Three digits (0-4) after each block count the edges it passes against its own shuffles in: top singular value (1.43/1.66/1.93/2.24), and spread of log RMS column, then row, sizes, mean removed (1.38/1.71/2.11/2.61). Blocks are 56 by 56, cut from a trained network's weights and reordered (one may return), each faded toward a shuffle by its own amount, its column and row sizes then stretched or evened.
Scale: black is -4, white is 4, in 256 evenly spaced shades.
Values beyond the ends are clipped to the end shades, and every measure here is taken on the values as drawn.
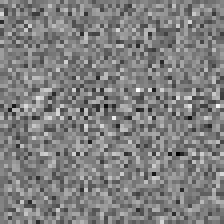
2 0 3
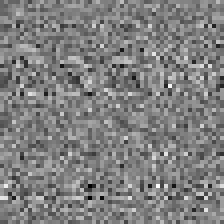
3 0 3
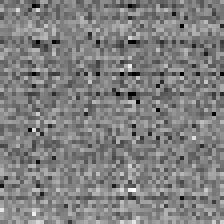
3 3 1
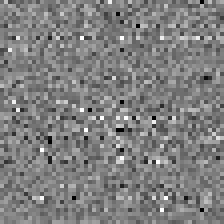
1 0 3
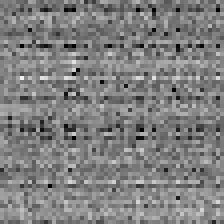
4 2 2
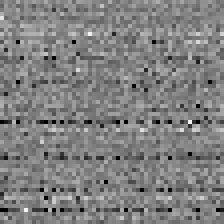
3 1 3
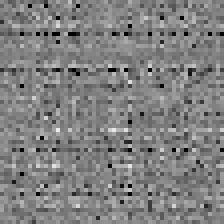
3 3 3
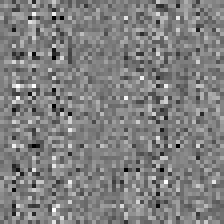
0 4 2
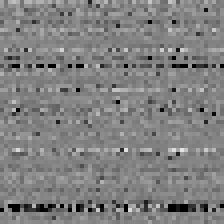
4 1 4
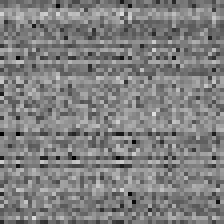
4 2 1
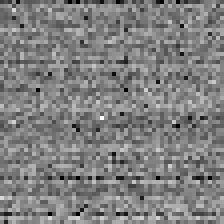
3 0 2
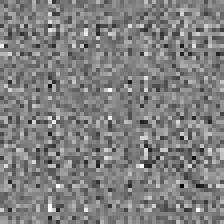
0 4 4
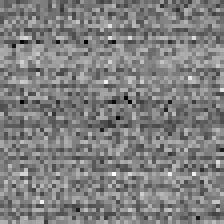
3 1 0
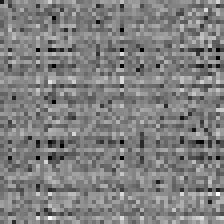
4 4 1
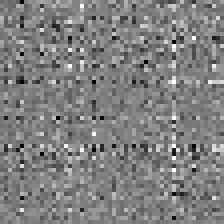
2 4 4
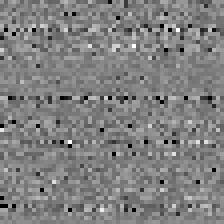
0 0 4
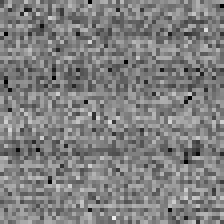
2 1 0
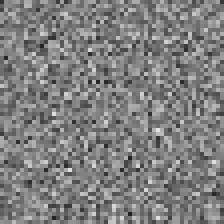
3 1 1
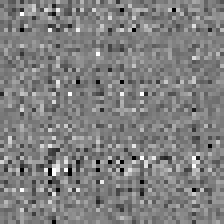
2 3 4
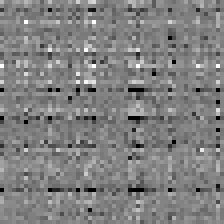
4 4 3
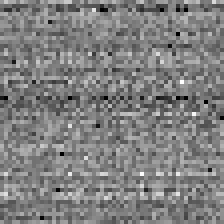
3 0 3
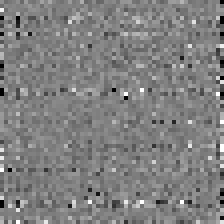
3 2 3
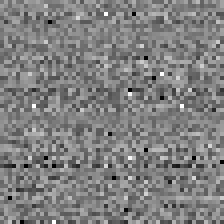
0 0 4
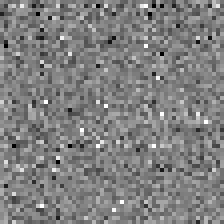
1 1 2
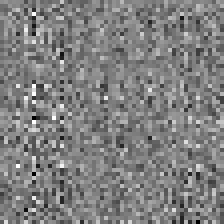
2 4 2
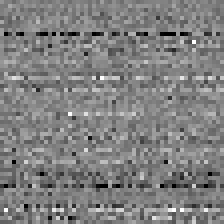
3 0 4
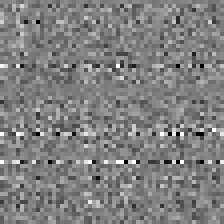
2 2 4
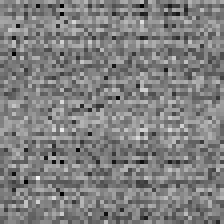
3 2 0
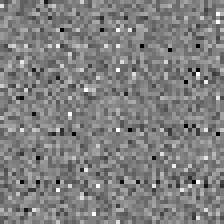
1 0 2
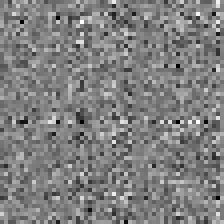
0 4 3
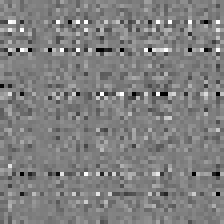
2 3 4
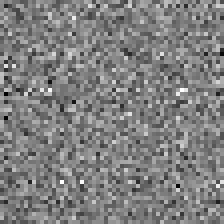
1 1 2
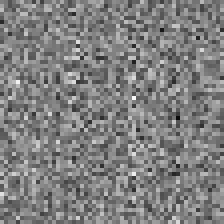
2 3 0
